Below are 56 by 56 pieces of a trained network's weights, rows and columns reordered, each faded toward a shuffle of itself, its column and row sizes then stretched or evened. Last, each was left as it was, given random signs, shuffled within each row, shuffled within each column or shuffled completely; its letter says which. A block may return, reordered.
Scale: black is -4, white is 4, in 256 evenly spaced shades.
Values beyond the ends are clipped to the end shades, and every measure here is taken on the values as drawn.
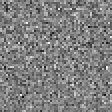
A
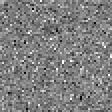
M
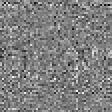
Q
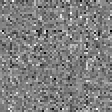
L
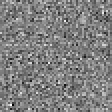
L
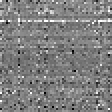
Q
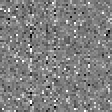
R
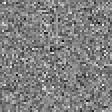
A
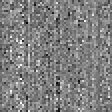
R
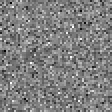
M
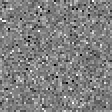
M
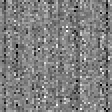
R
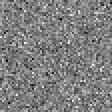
M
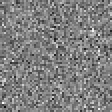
R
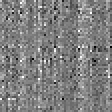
Q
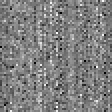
R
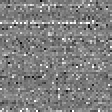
A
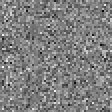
R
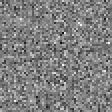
R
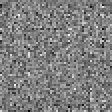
L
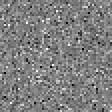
M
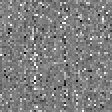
R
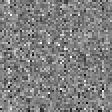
L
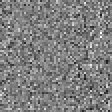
R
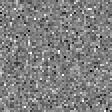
M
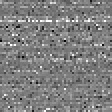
A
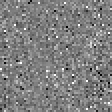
R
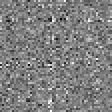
Q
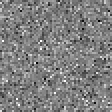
M
